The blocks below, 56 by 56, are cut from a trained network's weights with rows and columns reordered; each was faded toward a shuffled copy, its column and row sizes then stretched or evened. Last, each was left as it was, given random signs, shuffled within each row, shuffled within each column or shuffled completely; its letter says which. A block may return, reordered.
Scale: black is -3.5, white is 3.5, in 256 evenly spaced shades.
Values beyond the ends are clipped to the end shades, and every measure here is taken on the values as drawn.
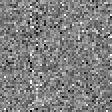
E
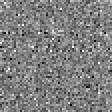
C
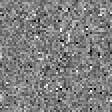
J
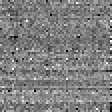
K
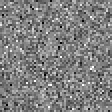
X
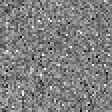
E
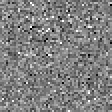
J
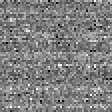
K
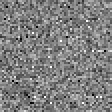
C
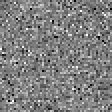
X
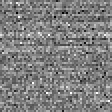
C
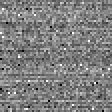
C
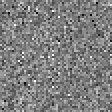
E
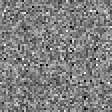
J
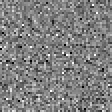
C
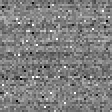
C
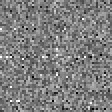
J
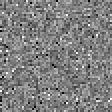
E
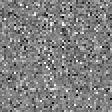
J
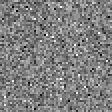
X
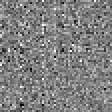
J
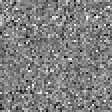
C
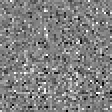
J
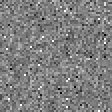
E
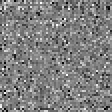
K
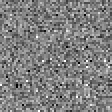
C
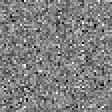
J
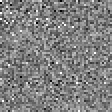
J
